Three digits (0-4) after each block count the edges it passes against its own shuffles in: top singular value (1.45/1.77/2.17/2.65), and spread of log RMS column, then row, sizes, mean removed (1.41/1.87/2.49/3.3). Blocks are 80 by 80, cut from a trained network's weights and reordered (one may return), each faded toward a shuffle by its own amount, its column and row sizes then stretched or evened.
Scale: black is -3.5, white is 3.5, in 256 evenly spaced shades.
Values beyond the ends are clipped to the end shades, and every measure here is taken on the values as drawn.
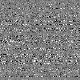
1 0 4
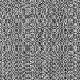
4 1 0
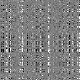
4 4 3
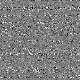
0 0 3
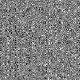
2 2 1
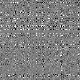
0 3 4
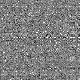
2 0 2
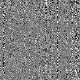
1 4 1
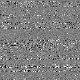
0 1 4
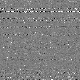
2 0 3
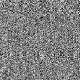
2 0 2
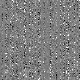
0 4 0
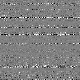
3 0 4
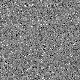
0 0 1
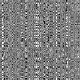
4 4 2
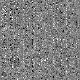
1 3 0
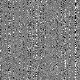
1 4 0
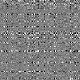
4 3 4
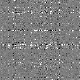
2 3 3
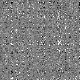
1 3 2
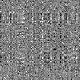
3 2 2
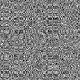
4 1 2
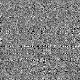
1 2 3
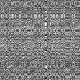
4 2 0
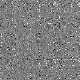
0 2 2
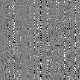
2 4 1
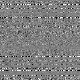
3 0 4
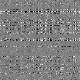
3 1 4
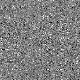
1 1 2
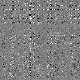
2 3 3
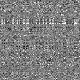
3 0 2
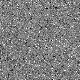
0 0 1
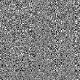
2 3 2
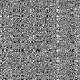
3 2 2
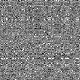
3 0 2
